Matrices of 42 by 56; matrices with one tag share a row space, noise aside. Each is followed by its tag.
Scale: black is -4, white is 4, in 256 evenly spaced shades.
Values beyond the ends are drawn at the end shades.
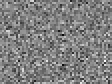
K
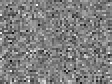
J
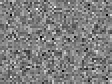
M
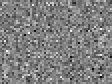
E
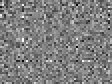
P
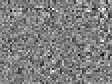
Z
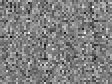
M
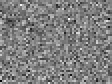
J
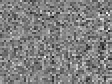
Z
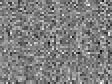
Z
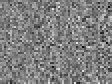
Z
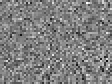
Z
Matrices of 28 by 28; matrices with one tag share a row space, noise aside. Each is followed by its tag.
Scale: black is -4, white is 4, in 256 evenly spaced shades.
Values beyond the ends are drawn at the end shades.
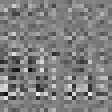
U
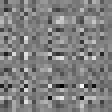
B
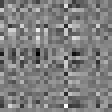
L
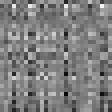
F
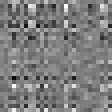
F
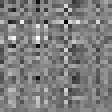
L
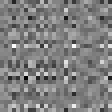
F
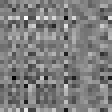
F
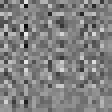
B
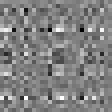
B
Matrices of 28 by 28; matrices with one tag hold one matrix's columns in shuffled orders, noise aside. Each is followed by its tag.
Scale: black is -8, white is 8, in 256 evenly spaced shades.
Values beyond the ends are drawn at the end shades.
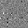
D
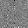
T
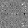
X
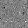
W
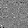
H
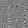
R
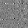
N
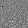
R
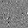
D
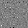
H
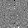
T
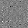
R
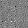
R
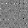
N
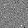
H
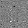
R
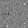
X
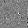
D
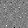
H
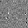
D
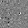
D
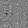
X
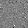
H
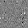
D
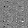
R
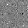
X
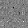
W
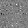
X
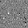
D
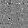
N
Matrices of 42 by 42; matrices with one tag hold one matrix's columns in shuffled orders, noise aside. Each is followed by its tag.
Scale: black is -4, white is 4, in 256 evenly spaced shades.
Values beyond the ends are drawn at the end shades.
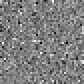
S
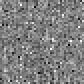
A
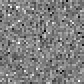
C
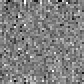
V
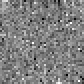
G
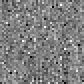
A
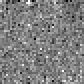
V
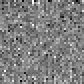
V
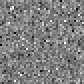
C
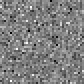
C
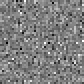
S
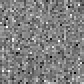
A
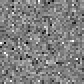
S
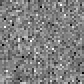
A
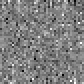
G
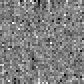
G
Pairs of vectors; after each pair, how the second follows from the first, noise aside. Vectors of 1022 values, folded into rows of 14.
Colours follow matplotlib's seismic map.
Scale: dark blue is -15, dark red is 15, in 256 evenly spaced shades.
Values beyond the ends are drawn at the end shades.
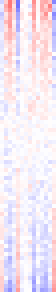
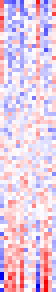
reversed, scaled up.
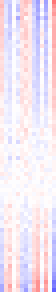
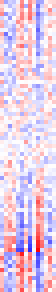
wrapped around, negated, scaled up.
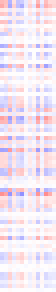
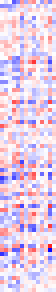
wrapped around, negated, scaled up.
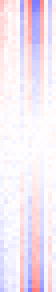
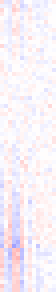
wrapped around, negated, shrunk.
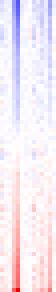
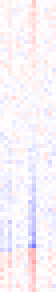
wrapped around, negated, shrunk.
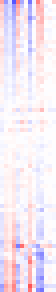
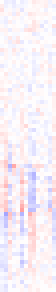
wrapped around, shrunk.
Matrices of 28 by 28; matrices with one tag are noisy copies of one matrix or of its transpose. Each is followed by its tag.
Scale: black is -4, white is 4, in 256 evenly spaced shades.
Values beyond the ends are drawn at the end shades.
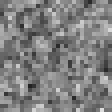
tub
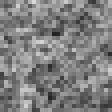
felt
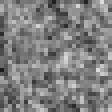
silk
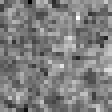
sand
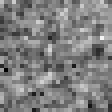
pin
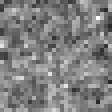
sand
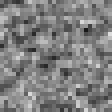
tub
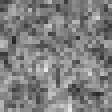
sand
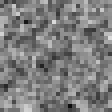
tub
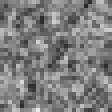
tub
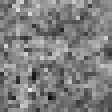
felt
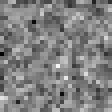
silk
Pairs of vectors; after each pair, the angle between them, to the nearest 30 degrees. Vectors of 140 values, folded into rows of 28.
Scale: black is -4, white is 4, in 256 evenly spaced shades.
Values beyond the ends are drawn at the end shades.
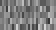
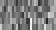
60 degrees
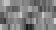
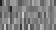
90 degrees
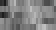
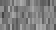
60 degrees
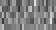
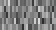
90 degrees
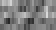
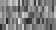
60 degrees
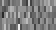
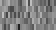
150 degrees
